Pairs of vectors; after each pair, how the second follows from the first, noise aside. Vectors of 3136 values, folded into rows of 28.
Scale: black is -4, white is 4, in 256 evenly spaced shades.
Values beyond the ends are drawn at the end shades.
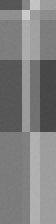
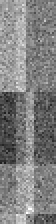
reversed.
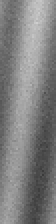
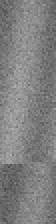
wrapped around, negated, shrunk.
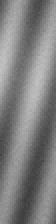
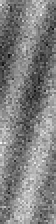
negated.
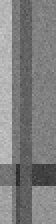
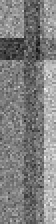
reversed.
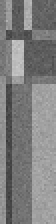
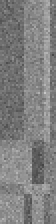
reversed, negated, shrunk.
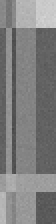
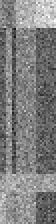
copied.
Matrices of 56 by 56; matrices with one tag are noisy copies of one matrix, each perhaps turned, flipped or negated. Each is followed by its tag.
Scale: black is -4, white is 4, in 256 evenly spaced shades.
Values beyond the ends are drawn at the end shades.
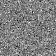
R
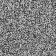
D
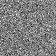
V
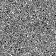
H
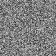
V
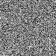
D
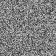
D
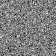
D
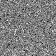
V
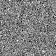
H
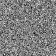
D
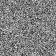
H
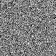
R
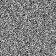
V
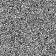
R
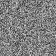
R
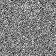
H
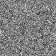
H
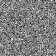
R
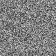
V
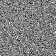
V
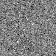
H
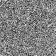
R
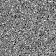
R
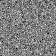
R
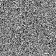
R
